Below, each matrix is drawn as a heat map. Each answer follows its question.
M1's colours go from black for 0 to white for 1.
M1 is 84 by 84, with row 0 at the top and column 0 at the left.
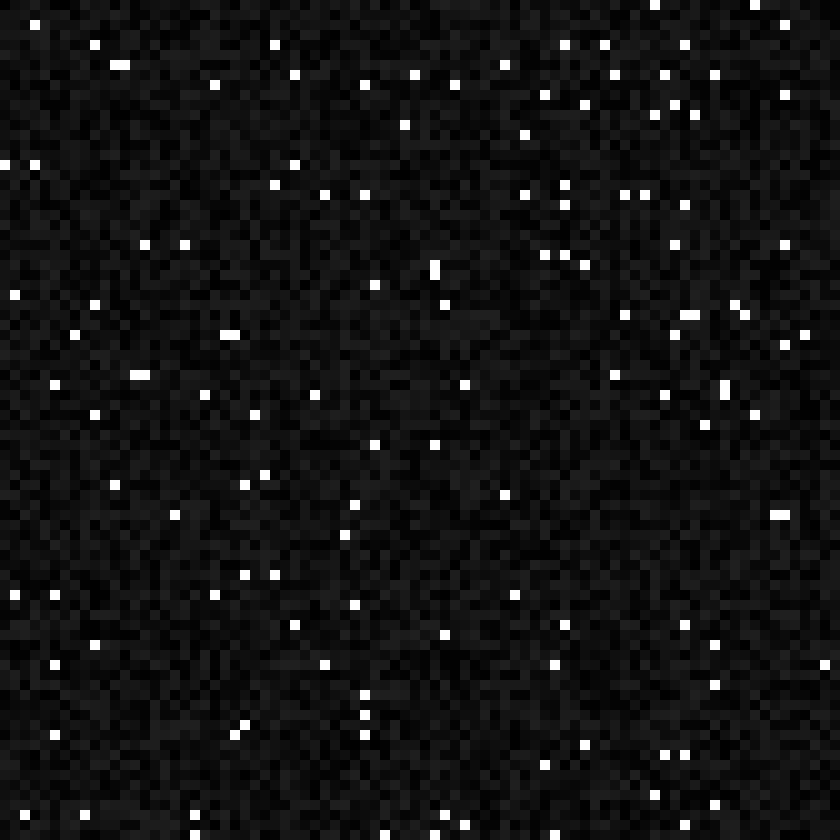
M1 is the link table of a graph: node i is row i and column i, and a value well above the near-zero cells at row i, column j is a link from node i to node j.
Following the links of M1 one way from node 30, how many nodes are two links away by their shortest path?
7
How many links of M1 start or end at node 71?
5
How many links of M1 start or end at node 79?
1
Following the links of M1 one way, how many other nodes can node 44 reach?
6
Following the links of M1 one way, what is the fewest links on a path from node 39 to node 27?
4
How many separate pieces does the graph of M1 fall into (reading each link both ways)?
3
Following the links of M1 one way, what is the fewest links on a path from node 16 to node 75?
2
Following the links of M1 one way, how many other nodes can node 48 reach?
12
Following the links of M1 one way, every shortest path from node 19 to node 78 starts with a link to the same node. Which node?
node 64
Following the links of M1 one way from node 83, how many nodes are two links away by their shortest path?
8
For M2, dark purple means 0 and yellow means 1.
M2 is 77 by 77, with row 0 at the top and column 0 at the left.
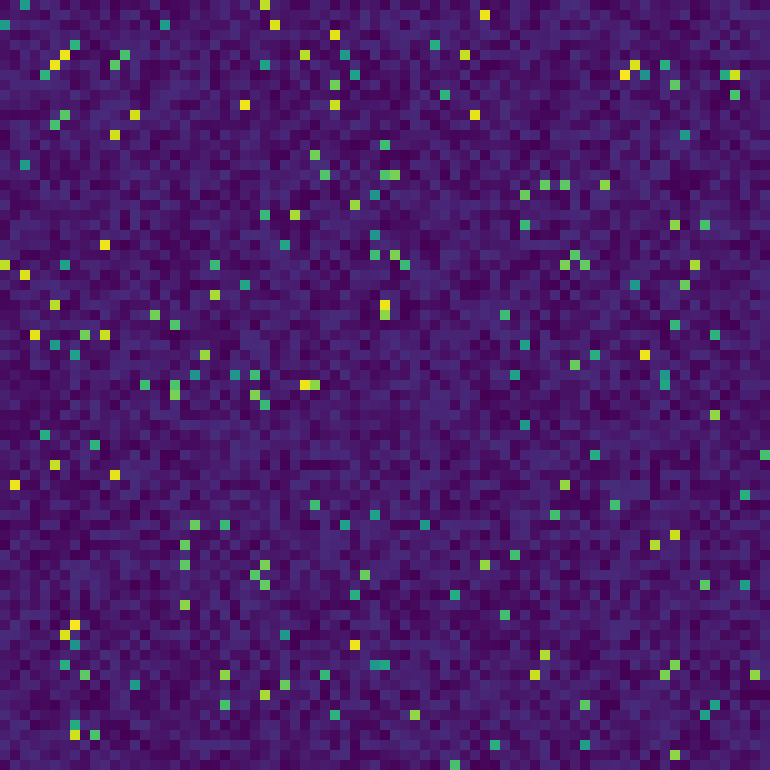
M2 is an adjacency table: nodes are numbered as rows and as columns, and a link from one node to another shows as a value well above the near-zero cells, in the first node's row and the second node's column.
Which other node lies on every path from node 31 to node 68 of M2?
node 38
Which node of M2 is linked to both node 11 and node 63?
node 6
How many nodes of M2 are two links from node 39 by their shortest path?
4
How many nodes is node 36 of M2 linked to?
1
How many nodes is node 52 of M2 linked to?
4
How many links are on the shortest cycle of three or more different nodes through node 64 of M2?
3
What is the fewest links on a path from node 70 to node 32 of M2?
3
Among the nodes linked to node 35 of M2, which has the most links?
node 7
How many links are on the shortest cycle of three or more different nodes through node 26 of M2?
7
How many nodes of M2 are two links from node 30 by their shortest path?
8
